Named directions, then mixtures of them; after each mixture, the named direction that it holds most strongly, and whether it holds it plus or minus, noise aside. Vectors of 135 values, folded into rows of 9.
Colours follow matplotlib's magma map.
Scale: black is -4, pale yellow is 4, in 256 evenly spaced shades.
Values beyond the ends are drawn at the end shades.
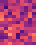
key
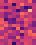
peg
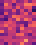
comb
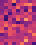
comb, plus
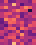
peg, minus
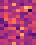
peg, minus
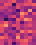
peg, plus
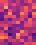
key, minus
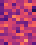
comb, plus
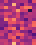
peg, minus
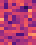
peg, plus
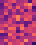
comb, plus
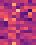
peg, minus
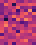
comb, plus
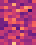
peg, minus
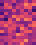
comb, plus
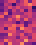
comb, plus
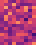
key, minus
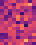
comb, plus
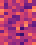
comb, minus
